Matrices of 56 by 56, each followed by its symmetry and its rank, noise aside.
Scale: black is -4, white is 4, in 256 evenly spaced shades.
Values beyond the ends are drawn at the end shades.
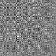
no symmetry, rank three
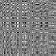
no symmetry, rank four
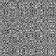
no symmetry, rank five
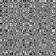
no symmetry, rank three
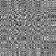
no symmetry, rank four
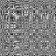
symmetric, rank four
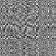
no symmetry, rank three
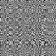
no symmetry, rank five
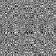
no symmetry, rank three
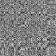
symmetric, rank four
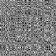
symmetric, rank five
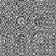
symmetric, rank four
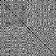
symmetric, rank five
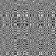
no symmetry, rank three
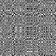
no symmetry, rank five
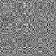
no symmetry, rank four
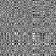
no symmetry, rank three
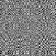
no symmetry, rank five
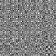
no symmetry, rank four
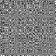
symmetric, rank five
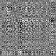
antisymmetric, rank four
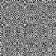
symmetric, rank five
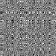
no symmetry, rank three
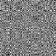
no symmetry, rank four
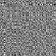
antisymmetric, rank four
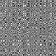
no symmetry, rank five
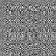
no symmetry, rank four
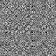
symmetric, rank five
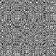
symmetric, rank five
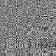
no symmetry, rank five
